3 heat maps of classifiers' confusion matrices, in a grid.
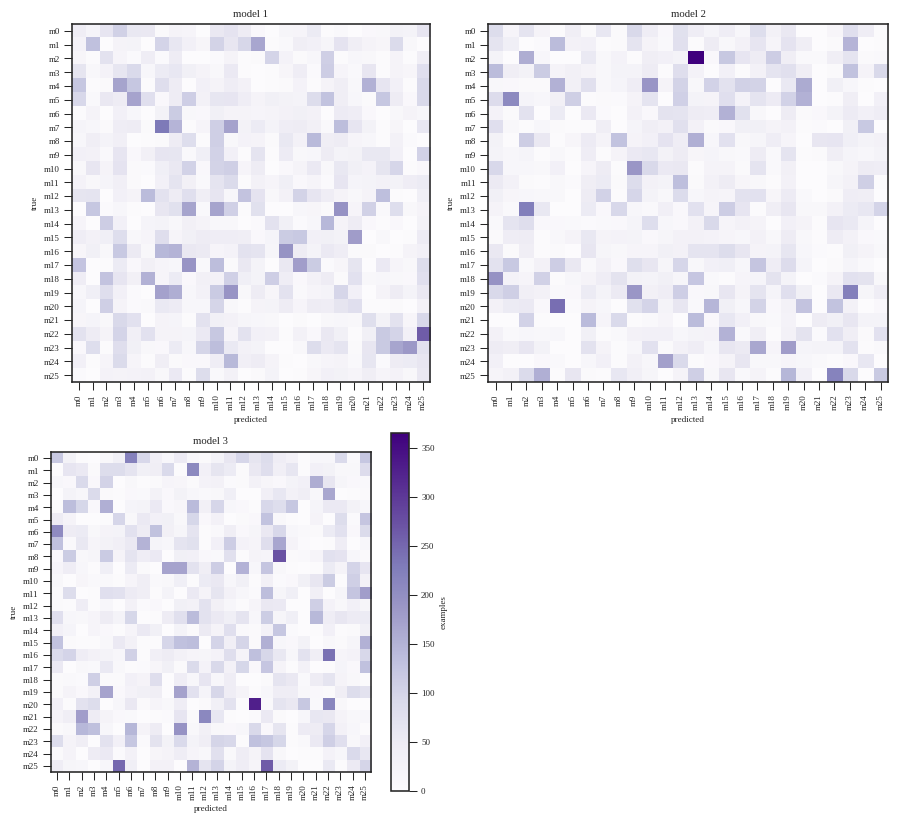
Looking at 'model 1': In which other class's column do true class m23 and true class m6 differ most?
m24
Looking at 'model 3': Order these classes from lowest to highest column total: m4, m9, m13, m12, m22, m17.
m9, m12, m4, m13, m22, m17
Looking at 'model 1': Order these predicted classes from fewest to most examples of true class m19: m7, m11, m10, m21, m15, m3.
m21, m3, m15, m10, m7, m11
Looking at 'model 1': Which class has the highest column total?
m10
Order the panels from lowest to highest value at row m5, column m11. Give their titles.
model 2, model 1, model 3
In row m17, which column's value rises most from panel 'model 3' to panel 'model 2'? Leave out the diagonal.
m1
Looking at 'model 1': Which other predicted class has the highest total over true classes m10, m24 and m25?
m11
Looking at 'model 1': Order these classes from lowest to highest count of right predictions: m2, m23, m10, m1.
m2, m10, m1, m23
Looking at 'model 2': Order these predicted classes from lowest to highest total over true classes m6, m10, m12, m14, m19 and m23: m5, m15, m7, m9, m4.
m5, m4, m7, m15, m9
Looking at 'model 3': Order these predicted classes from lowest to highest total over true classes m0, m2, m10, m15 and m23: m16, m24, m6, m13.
m24, m16, m13, m6
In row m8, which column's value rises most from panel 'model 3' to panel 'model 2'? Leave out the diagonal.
m13
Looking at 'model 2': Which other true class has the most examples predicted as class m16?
m4
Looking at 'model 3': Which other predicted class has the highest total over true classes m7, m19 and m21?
m10
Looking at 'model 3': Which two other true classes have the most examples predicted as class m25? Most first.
m11, m15
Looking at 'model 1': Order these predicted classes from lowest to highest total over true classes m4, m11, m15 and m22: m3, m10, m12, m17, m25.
m17, m12, m10, m3, m25
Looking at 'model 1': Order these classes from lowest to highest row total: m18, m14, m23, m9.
m14, m9, m18, m23
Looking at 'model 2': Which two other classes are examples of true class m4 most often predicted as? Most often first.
m10, m20
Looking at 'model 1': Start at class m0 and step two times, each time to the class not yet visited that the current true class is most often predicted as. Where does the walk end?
m18
